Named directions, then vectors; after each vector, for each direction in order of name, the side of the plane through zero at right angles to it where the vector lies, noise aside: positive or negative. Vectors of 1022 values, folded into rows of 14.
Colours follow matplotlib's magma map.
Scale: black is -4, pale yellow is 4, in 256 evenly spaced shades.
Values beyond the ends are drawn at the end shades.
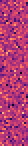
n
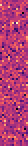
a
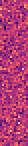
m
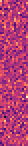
positive, negative, negative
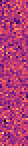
negative, positive, positive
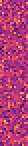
positive, negative, negative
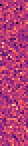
negative, positive, negative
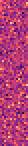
positive, positive, negative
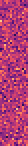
negative, negative, negative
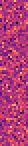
negative, positive, negative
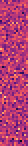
positive, positive, positive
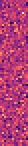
negative, negative, positive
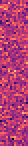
positive, positive, positive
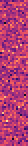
positive, positive, positive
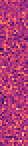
negative, negative, negative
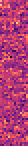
positive, negative, negative
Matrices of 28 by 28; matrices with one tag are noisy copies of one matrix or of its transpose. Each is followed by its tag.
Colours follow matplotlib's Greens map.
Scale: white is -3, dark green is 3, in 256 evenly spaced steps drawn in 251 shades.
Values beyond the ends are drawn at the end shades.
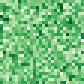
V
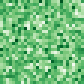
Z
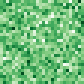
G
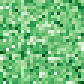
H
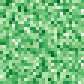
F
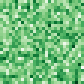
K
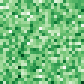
H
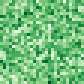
Z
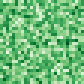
F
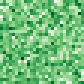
H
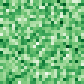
F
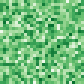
F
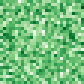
G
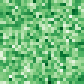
Z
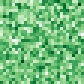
F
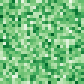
Z
